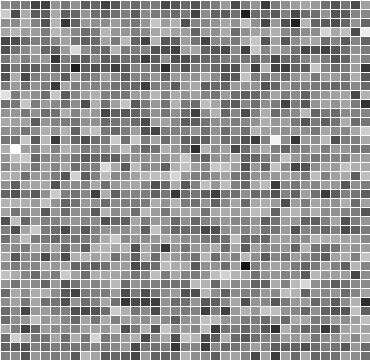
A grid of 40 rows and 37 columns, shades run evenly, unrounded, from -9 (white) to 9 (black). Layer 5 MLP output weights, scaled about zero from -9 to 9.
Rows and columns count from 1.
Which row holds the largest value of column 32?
6
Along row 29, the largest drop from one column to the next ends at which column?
8
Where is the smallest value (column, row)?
2, 17
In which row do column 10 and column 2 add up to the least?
38
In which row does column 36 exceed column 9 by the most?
11
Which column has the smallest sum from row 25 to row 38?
12
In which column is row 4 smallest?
37
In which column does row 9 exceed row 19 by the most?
23
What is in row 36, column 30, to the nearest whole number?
-3
